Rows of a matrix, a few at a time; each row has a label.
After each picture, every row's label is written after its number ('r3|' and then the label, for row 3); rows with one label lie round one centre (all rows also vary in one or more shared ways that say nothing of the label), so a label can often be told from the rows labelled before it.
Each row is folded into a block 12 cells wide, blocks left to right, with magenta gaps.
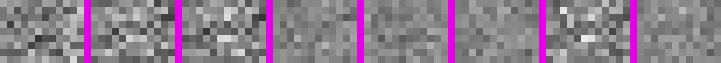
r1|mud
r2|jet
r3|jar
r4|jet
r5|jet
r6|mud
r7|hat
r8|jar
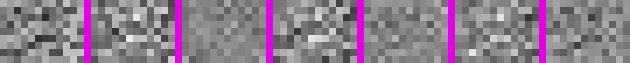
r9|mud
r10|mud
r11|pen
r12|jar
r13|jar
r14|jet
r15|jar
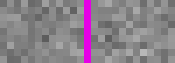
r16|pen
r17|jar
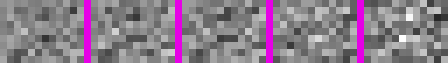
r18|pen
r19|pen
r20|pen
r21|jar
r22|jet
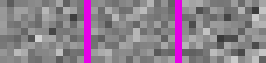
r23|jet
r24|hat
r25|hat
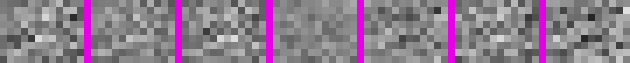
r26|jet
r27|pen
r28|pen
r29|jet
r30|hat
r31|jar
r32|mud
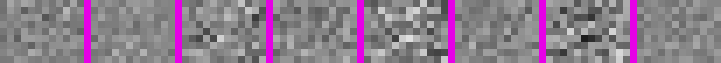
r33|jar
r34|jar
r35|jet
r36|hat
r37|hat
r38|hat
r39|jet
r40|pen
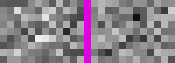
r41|hat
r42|jar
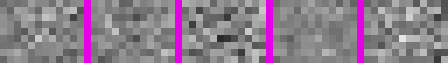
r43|jet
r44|pen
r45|jet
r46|jar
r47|jar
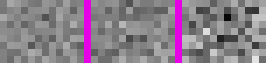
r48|jar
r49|mud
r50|hat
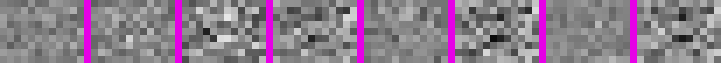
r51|jet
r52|pen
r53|mud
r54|hat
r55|mud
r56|mud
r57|hat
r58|pen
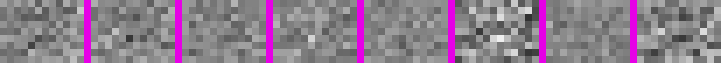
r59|mud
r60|hat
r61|jet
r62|jet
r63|hat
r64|jar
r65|hat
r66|pen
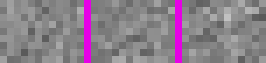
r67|pen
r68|mud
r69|jet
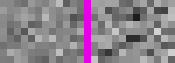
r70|jet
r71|pen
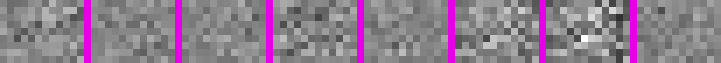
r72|jet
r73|hat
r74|jar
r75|jar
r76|jar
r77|pen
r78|pen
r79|jar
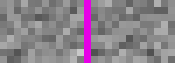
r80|pen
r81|mud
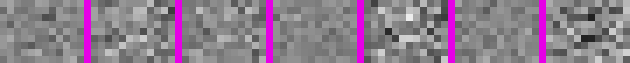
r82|jar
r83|jet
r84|mud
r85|hat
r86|mud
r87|mud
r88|jet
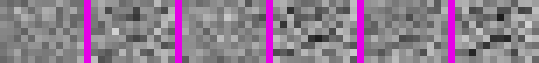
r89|mud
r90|pen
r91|jet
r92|jet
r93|mud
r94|jar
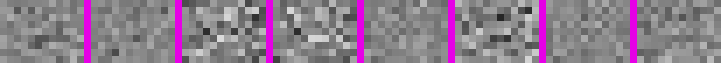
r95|jet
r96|pen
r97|jet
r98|mud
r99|pen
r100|hat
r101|pen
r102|mud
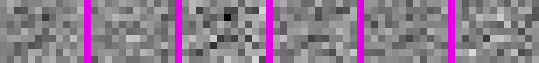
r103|jar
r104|jar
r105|jar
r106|mud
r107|jet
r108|hat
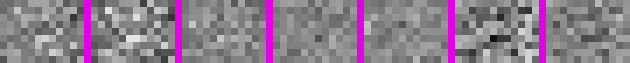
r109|jar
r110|mud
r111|pen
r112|pen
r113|jet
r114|mud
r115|jet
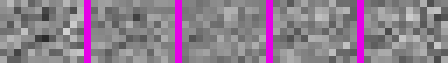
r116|pen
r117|jar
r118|jet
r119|jet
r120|jet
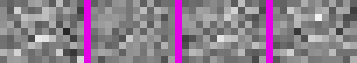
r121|hat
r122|pen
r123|pen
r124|mud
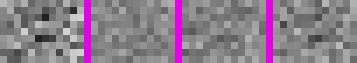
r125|pen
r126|hat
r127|mud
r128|jet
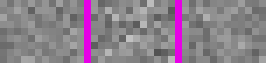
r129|mud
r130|hat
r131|hat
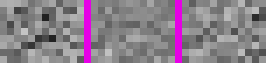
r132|jar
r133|hat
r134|jet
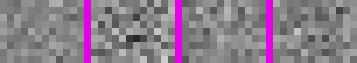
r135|jet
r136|jet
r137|mud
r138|hat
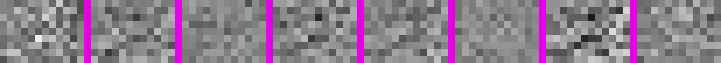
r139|pen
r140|pen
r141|jar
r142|jar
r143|mud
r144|pen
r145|mud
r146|mud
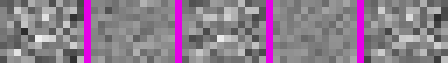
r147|mud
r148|jet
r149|jet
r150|hat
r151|mud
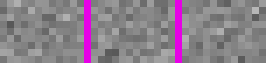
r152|jar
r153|pen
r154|jet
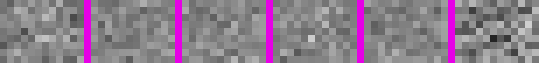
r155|mud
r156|jet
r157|hat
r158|pen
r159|hat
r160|mud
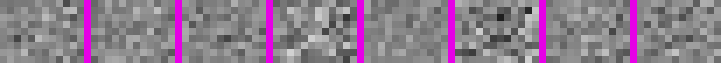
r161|jet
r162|jar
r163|jet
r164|jet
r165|hat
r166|hat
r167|jar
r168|jar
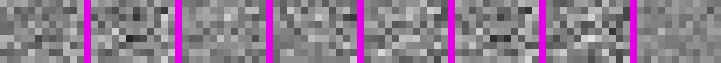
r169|mud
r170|hat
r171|jet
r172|mud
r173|jet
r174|hat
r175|hat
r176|hat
